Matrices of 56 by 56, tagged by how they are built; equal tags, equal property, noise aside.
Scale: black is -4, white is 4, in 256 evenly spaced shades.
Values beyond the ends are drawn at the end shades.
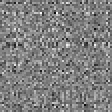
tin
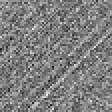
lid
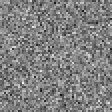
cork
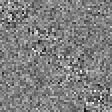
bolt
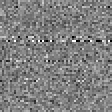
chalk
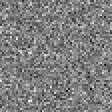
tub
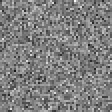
cork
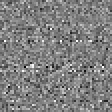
chalk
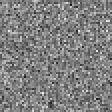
cork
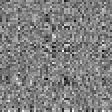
tin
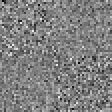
bolt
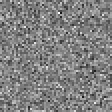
cork
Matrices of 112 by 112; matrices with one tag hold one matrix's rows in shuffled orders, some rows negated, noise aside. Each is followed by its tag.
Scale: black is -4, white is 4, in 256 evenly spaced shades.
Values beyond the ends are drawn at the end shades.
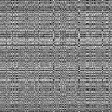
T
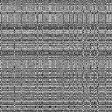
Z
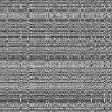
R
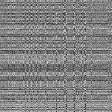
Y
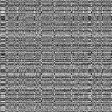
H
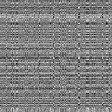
T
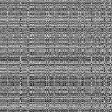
R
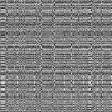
H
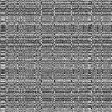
H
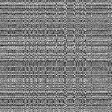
Y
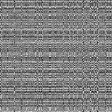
Z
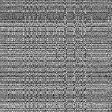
Y
